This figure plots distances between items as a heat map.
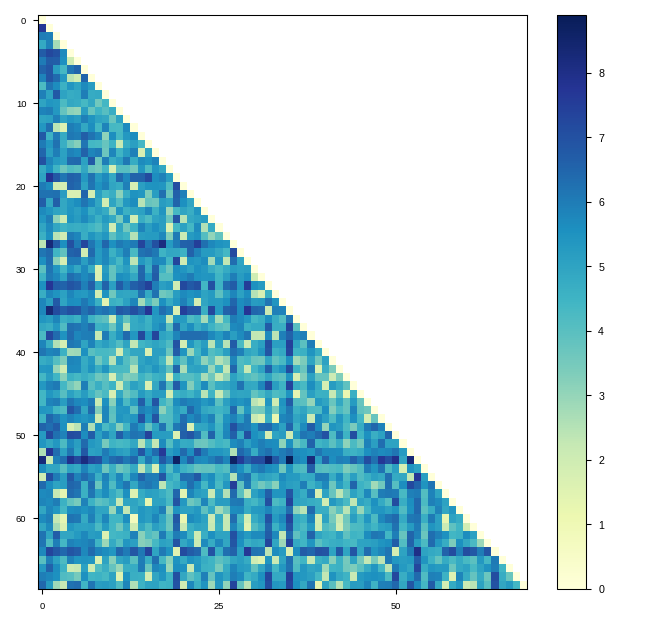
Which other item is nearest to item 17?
56
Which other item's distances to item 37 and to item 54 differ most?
16
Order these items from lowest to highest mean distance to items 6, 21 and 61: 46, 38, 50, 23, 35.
23, 46, 38, 50, 35
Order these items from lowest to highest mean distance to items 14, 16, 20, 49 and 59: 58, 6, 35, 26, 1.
26, 58, 1, 6, 35
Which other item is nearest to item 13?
60
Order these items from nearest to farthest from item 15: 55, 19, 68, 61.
61, 68, 55, 19
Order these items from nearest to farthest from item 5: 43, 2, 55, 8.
43, 8, 55, 2
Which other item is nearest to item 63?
22
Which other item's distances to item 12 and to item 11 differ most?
67
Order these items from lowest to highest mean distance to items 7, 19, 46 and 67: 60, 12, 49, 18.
18, 49, 12, 60
